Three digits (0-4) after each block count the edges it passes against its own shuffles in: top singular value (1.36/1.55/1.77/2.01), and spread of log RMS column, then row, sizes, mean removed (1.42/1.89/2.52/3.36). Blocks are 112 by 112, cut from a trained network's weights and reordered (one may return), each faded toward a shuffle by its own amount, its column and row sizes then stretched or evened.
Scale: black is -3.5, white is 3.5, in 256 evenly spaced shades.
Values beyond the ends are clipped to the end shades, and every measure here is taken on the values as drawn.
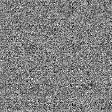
0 2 1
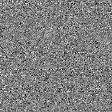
0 1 3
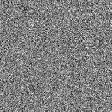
4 0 0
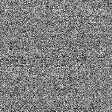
0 2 2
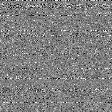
1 0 4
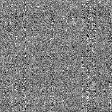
0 4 2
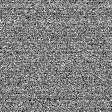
2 0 0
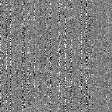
2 4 1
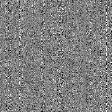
3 4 0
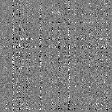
1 4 3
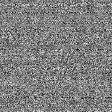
0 0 3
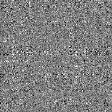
0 2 3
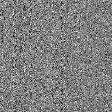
1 3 0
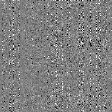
0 4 2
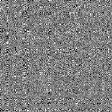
4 3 3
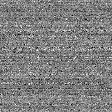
3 0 3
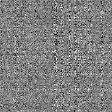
1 4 2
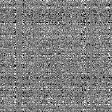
4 4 3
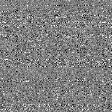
0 2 4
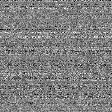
3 0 4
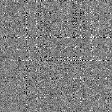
1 3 3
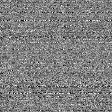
1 0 4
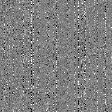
1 4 0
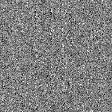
0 2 0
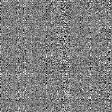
1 4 1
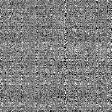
3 4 1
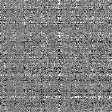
4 4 3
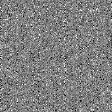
0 3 0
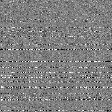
3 1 4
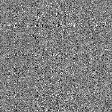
0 3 2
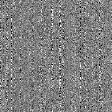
2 4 0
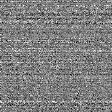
4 2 3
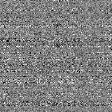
1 2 4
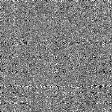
1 2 3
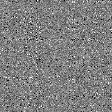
1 2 2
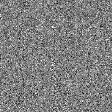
0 2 1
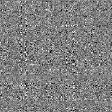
3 3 3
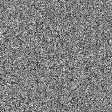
0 0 1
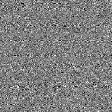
4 0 3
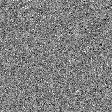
1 0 0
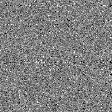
2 1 2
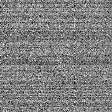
4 2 0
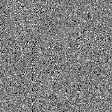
2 2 1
